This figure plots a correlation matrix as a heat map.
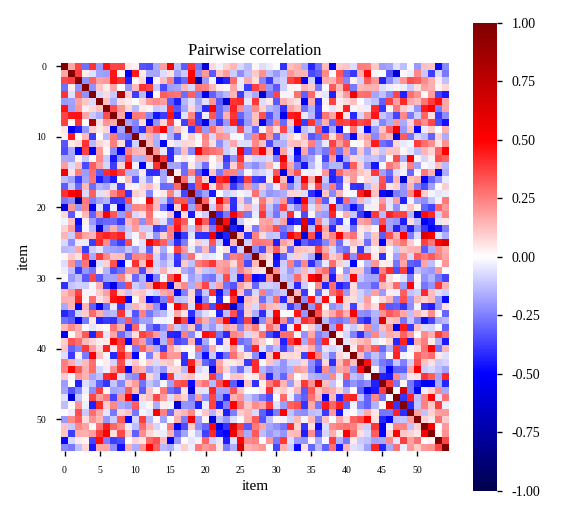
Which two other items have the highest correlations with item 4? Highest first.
8, 41
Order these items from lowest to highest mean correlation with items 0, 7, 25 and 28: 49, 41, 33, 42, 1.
41, 49, 33, 42, 1
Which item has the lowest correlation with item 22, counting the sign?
24
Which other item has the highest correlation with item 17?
20
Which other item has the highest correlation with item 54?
25
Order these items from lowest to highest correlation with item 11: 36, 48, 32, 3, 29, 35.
29, 36, 48, 32, 35, 3
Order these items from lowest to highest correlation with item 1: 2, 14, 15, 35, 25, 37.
35, 25, 14, 15, 37, 2
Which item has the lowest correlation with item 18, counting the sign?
46
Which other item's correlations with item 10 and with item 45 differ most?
36
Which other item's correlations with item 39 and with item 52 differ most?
47
